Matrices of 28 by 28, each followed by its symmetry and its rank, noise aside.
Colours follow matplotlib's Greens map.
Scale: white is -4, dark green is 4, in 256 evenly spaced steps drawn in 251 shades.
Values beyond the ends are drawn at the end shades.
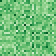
symmetric, rank five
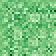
symmetric, rank five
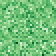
no symmetry, rank six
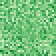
no symmetry, rank six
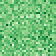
no symmetry, rank seven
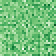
no symmetry, rank five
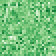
no symmetry, rank seven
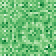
symmetric, rank five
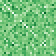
symmetric, rank five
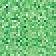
no symmetry, rank six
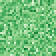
symmetric, rank seven
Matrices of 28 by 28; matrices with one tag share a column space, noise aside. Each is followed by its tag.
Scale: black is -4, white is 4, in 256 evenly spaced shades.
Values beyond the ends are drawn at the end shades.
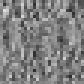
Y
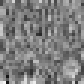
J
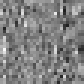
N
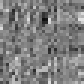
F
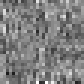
J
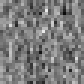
N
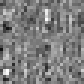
F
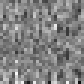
J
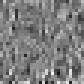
J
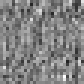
Y
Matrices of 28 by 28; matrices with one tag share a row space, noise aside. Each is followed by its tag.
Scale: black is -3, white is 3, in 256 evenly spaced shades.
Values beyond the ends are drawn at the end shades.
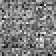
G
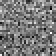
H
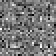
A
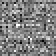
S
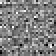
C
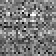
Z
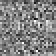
Z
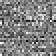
H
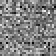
S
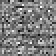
A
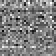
G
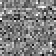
H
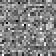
G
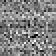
Z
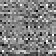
C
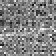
H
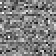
C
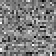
H
